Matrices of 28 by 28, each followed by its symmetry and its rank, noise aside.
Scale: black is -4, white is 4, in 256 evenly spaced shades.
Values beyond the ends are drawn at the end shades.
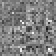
symmetric, rank four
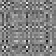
no symmetry, rank two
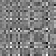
no symmetry, rank two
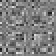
no symmetry, rank three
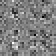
no symmetry, rank four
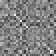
symmetric, rank three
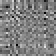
no symmetry, rank three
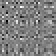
antisymmetric, rank two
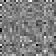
antisymmetric, rank four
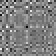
symmetric, rank three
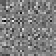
no symmetry, rank four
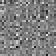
antisymmetric, rank four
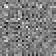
symmetric, rank four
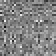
no symmetry, rank four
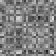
symmetric, rank two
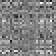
no symmetry, rank three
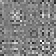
symmetric, rank four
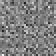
no symmetry, rank three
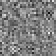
antisymmetric, rank four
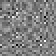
symmetric, rank three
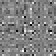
no symmetry, rank three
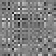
symmetric, rank two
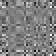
antisymmetric, rank two
